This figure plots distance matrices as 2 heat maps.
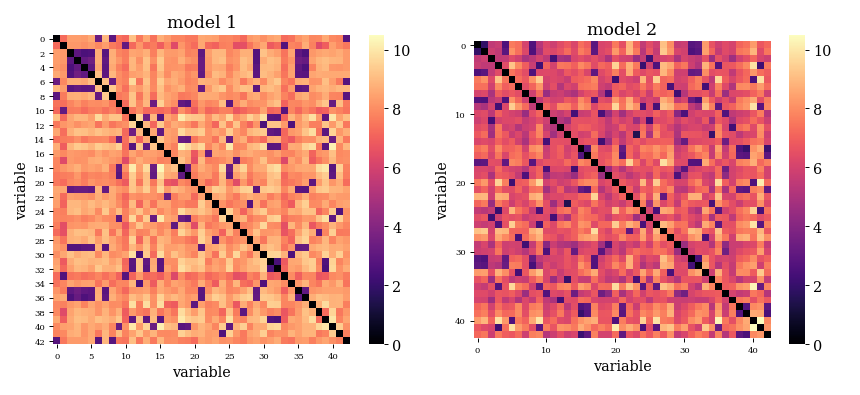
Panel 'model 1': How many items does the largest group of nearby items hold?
9
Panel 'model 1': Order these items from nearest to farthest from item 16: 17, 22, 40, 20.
22, 20, 17, 40
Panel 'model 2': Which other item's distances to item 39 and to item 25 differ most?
15
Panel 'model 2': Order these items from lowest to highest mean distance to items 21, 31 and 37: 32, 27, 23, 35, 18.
32, 18, 23, 35, 27
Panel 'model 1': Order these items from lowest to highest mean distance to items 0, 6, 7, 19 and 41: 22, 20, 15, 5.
5, 20, 22, 15
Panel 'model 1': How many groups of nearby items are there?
12
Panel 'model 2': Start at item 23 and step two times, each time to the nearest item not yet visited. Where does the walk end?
34
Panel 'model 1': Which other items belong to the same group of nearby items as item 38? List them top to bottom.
27
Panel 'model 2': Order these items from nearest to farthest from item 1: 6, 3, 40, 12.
3, 12, 6, 40
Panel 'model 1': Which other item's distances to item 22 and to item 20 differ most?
37
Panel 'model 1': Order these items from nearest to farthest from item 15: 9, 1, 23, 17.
1, 17, 23, 9
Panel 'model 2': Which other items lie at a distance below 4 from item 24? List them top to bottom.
3, 9, 26, 35, 41
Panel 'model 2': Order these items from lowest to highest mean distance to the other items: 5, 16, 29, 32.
29, 32, 16, 5
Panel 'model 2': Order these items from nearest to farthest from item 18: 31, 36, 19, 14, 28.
14, 36, 19, 31, 28
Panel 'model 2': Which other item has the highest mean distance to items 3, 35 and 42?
40
